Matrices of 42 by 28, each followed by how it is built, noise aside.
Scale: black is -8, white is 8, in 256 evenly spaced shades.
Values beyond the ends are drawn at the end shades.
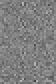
low rank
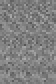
repeating columns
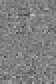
uneven rows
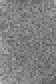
smooth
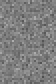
repeating rows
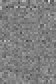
uneven rows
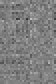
low rank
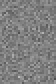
blocks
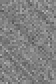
Toeplitz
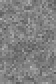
smooth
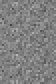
repeating rows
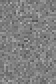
noise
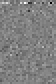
uneven rows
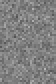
noise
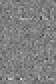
uneven rows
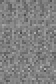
repeating columns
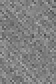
Toeplitz
